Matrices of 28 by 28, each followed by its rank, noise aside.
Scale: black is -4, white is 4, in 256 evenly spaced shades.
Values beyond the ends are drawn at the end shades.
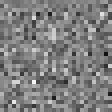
six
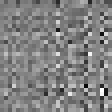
three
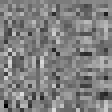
four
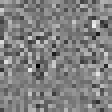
six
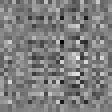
three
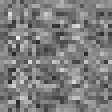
four
